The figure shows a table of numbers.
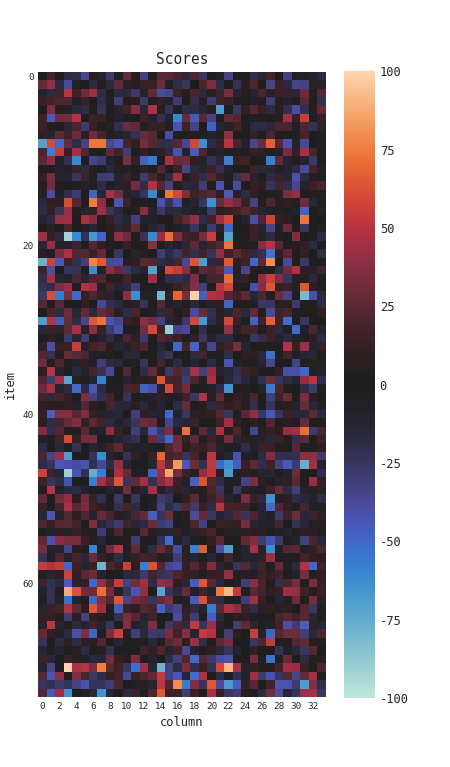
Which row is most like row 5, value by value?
32
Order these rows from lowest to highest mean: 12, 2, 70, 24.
12, 2, 24, 70
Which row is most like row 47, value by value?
19
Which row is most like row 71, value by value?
9
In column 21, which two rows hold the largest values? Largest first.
61, 70
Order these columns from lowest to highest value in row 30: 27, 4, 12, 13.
27, 12, 4, 13
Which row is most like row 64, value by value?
6
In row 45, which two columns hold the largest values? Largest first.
14, 20
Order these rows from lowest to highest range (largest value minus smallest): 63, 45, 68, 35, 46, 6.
68, 6, 35, 63, 45, 46
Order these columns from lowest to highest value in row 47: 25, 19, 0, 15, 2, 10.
2, 25, 10, 19, 0, 15
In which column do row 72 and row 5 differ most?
16
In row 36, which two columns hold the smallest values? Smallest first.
3, 7
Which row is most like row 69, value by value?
18
